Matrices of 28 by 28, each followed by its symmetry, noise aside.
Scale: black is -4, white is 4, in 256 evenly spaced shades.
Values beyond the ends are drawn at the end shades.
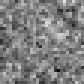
symmetric across the other diagonal.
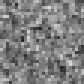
antisymmetric.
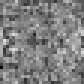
mirrored top to bottom.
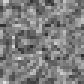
mirrored top to bottom.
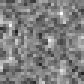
mirrored top to bottom.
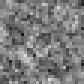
symmetric across the other diagonal.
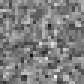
antisymmetric.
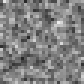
antisymmetric.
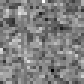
antisymmetric.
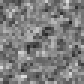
symmetric.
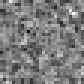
symmetric across the other diagonal.
